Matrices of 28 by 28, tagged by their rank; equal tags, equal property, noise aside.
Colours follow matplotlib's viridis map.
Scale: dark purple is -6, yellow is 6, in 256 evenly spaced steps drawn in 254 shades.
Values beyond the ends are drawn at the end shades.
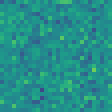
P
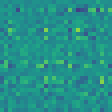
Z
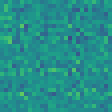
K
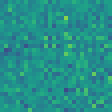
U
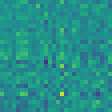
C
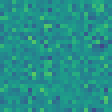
U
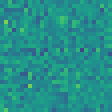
P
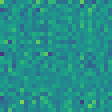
U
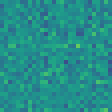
P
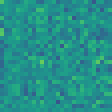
P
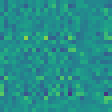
Z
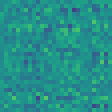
C
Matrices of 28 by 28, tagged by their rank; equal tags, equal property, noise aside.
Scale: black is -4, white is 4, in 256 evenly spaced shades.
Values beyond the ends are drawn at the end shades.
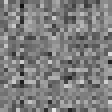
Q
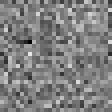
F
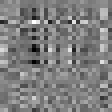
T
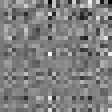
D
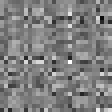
Q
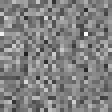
F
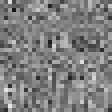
F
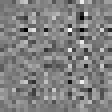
D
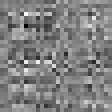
D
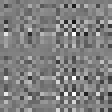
T
